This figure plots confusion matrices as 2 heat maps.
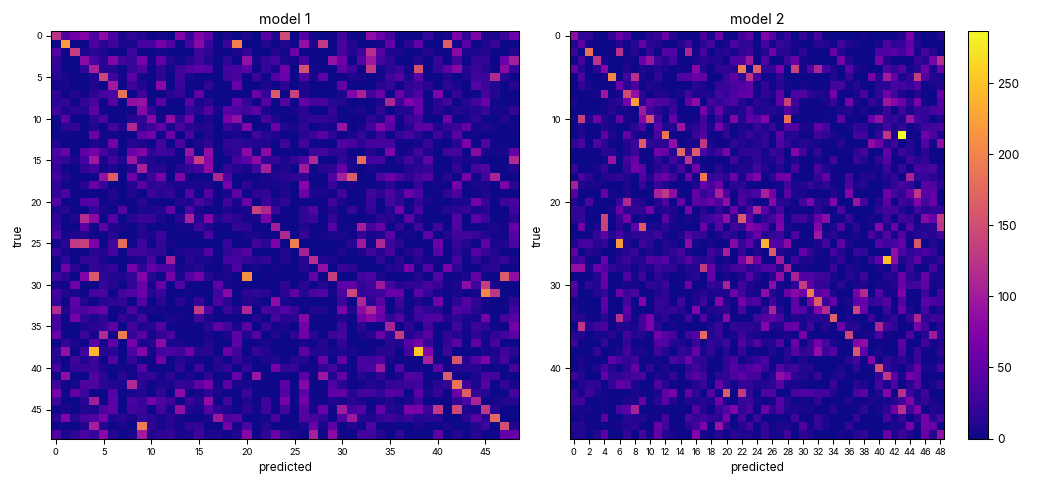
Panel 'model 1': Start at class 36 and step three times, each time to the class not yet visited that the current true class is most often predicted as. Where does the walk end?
32
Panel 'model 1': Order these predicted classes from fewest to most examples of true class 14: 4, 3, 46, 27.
46, 27, 3, 4
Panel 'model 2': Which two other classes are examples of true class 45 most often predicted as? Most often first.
43, 8
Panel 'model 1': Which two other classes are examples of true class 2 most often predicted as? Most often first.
33, 42
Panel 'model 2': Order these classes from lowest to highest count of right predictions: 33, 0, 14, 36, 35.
35, 0, 33, 36, 14
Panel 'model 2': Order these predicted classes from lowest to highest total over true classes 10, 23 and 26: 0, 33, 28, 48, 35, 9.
33, 0, 35, 48, 28, 9
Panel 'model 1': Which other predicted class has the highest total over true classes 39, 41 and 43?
42
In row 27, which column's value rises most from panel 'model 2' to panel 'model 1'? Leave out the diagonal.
12
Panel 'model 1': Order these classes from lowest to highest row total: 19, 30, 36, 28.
19, 28, 30, 36
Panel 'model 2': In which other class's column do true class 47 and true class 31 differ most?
38
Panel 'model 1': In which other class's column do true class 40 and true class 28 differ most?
34
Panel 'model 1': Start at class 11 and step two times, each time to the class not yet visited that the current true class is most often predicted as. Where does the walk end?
35
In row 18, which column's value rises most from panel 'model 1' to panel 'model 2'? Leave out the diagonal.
0
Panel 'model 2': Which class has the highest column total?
41
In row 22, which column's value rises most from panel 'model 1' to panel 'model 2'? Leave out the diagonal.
48
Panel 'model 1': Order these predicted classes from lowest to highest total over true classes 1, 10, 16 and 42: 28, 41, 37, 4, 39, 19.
39, 37, 4, 28, 41, 19
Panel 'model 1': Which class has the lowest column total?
17
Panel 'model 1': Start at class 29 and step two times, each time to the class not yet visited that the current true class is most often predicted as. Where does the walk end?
44
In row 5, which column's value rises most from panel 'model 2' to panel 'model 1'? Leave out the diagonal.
46
